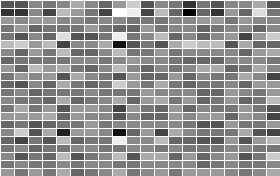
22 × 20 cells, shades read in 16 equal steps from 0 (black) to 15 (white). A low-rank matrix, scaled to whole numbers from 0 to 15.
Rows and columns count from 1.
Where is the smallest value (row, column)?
2, 14
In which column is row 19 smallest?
3
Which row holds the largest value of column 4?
6
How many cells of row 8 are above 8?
1
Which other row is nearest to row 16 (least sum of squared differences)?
12
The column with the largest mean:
9
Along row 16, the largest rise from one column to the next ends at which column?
17
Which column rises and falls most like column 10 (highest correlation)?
19
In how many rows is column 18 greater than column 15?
10
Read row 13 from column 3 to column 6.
7 6 10 6
